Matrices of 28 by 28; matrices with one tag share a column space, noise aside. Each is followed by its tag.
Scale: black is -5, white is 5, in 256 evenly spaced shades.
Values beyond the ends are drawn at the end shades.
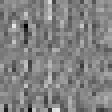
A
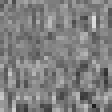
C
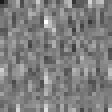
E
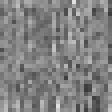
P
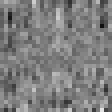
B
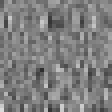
C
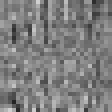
A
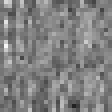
P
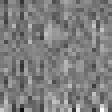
A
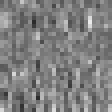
C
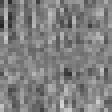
B
